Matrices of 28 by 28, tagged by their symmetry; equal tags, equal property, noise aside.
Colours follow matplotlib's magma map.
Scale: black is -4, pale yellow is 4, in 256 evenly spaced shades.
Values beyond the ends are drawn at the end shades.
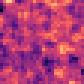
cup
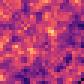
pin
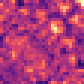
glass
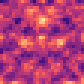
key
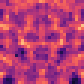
key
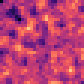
pin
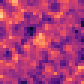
pin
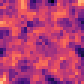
pin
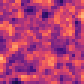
cup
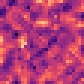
pin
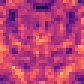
key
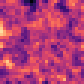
cup
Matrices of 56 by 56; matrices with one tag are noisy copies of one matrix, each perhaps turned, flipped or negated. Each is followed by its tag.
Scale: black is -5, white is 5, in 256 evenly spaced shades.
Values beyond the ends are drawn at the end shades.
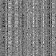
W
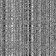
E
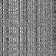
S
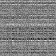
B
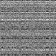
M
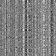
E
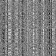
W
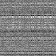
B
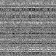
W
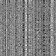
E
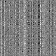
B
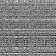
S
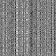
B
